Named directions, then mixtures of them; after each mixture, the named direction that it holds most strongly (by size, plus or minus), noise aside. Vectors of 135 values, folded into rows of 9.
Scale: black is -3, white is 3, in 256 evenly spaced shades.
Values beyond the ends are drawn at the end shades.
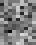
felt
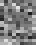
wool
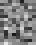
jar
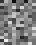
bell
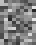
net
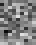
felt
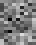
felt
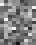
net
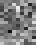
felt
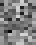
felt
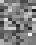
net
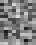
jar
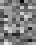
jar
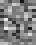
jar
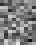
net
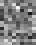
wool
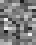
jar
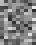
net
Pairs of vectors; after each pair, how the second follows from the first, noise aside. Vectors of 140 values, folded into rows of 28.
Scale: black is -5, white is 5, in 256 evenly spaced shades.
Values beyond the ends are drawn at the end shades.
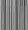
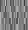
sign-scrambled.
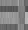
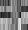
wrapped around, scaled up.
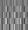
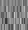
sign-scrambled.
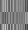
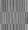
negated, shrunk.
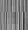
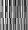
reversed, negated, scaled up.
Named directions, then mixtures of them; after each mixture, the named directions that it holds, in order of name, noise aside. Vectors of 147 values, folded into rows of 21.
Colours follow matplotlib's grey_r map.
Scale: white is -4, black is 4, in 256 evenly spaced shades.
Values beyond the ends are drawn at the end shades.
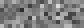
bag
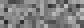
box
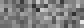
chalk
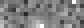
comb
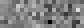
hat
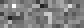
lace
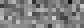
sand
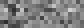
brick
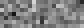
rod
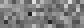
hat, sand.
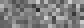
chalk, sand.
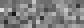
box, brick, rod.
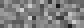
bag.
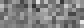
chalk.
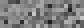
box, hat.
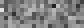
box, rod, sand.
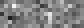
lace.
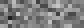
bag, brick, lace.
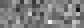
hat, sand.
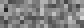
box.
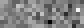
hat.
